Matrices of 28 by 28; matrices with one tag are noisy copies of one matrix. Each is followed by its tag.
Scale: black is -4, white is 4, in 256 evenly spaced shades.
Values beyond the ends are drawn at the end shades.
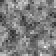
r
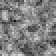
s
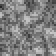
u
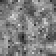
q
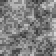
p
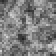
q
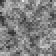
r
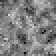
q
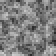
s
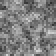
u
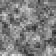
s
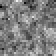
u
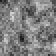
q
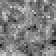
s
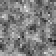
s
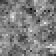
q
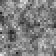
r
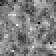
q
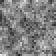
r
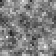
r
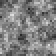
q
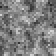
u
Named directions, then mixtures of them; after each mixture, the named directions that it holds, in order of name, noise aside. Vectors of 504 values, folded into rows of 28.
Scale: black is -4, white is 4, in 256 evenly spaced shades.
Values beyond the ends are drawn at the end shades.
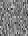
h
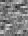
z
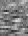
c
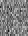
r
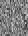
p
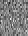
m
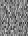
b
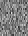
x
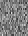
x.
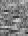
c.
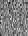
m.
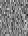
p.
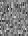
h, r, z.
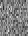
r.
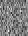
r.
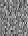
b.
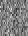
r.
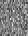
m, p.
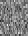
h, p, z.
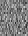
h, p, x.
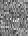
c, m.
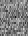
b, c.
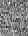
c, m, p.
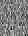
b, x.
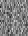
p, r.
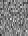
h, m.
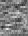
c, z.
